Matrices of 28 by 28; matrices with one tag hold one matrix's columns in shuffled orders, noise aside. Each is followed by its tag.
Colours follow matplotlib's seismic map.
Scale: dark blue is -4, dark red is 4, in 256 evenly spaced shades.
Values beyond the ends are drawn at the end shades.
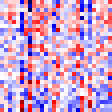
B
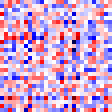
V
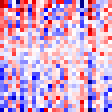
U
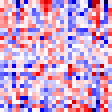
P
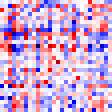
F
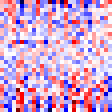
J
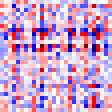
F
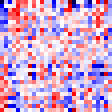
P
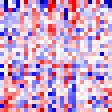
P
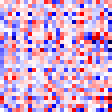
V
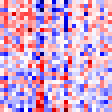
B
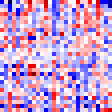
P
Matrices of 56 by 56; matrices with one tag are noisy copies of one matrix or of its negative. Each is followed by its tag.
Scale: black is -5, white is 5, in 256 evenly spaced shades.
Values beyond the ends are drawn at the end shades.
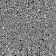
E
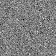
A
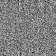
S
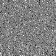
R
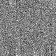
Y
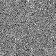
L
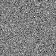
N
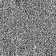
Y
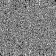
R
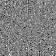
E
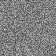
L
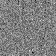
S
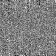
R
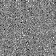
L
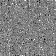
R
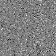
N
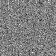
S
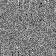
S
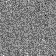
E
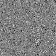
N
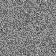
N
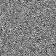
N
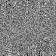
E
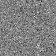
N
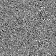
A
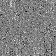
Y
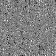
R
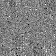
Y
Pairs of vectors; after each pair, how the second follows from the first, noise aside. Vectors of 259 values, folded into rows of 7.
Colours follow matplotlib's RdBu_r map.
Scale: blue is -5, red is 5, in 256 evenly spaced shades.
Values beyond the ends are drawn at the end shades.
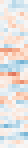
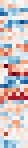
reversed, scaled up.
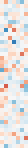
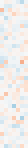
reversed, shrunk.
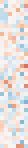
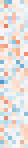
reversed, negated.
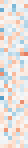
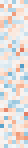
shuffled.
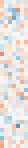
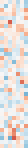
reversed, negated.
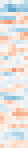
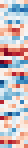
wrapped around, negated, scaled up.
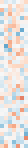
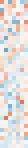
reversed, negated.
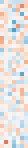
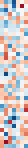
reversed, scaled up.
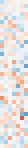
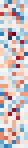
wrapped around, negated, scaled up.
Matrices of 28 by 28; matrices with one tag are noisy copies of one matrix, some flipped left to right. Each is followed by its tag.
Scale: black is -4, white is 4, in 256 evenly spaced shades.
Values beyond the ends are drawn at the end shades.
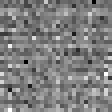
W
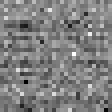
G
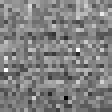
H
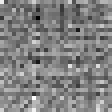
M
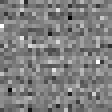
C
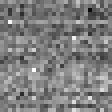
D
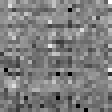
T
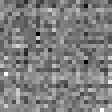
W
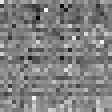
M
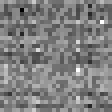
D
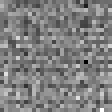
W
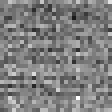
M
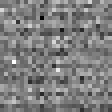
C
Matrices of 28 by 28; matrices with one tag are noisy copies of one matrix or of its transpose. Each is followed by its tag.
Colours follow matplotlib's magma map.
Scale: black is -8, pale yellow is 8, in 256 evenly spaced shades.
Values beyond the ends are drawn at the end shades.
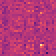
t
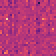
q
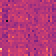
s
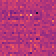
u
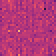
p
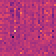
u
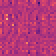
q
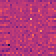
p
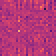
p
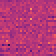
p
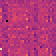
s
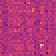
t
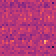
t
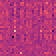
u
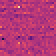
q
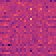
p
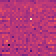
p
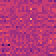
p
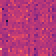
s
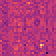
t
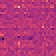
q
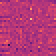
p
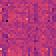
s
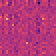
q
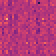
q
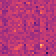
t
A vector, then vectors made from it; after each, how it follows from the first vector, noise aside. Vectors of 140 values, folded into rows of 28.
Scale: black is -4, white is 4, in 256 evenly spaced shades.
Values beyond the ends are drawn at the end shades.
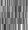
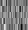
sign-scrambled.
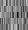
wrapped around, negated.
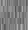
shrunk.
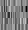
wrapped around, negated.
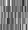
reversed.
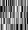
negated, scaled up.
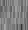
negated, shrunk.
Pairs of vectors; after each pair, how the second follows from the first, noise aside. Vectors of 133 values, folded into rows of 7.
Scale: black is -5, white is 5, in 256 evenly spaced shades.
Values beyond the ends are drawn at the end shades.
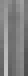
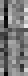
wrapped around, negated, scaled up.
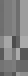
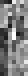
reversed, negated, scaled up.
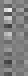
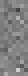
wrapped around, partly zeroed.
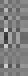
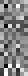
wrapped around, negated, scaled up.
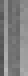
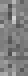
wrapped around, partly zeroed.
